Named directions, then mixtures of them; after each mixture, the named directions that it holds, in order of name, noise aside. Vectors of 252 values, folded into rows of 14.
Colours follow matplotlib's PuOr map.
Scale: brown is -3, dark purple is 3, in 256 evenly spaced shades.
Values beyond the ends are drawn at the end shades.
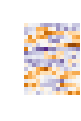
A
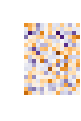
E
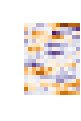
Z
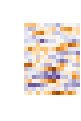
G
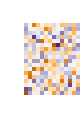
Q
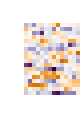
G.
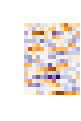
G, Z.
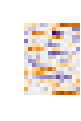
G, Z.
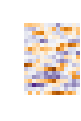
G.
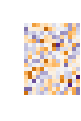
Q.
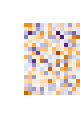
E.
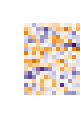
A, Q.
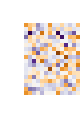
E.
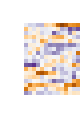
G, Z.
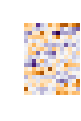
E, Z.
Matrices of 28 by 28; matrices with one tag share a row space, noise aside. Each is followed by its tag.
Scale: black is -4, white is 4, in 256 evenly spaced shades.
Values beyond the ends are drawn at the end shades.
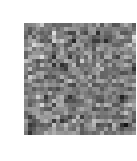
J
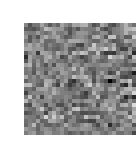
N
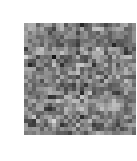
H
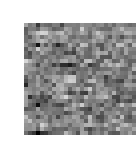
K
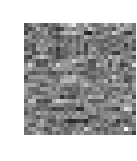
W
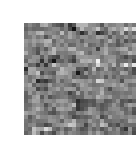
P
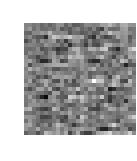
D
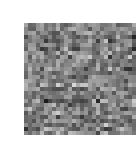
N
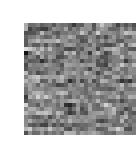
K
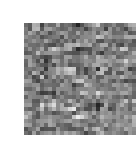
P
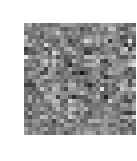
N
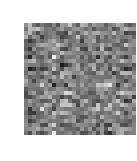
J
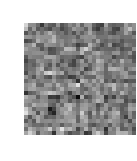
H
